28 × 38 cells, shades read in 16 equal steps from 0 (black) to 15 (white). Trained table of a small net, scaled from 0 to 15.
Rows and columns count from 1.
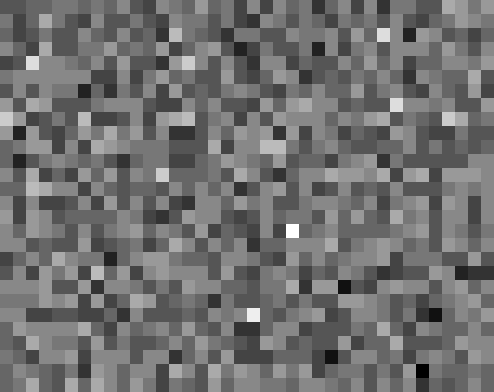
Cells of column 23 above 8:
5
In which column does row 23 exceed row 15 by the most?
20
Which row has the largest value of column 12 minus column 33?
27
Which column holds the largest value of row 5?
3
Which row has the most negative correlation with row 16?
19
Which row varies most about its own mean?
9
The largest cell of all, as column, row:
23, 17
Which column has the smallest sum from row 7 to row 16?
2
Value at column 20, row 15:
7
